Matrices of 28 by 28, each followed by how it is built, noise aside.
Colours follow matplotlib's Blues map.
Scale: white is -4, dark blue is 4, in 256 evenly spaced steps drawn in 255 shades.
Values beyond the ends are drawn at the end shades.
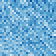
Toeplitz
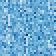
uneven columns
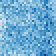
smooth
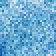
smooth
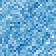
Hankel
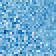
lower triangular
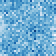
smooth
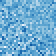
lower triangular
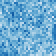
smooth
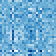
low rank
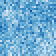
smooth
